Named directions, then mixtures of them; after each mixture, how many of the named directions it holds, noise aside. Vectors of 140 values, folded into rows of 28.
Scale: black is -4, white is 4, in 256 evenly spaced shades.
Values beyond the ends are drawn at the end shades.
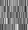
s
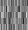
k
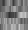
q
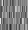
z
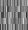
one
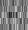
four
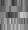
one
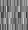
one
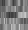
one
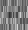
four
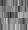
four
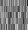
two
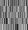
one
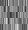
two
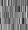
two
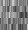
three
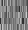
three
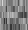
three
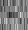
three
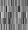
one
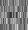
four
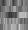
one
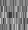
four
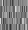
one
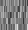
two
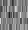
three
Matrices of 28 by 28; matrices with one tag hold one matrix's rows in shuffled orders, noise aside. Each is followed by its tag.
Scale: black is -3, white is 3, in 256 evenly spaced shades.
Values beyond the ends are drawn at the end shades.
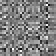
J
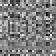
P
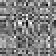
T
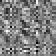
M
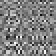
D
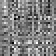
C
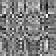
J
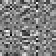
M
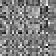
J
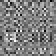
D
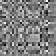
J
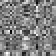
M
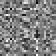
M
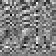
M
